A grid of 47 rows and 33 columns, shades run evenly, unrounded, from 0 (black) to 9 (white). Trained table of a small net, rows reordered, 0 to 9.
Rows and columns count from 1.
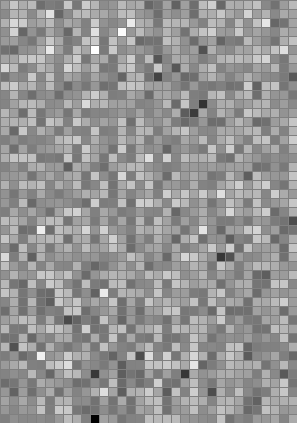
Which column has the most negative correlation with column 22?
28
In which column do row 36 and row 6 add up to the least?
8
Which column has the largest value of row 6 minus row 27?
11
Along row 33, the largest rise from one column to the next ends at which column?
12
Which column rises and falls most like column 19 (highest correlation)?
2
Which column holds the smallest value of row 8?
20
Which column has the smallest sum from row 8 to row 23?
13
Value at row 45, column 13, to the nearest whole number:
4
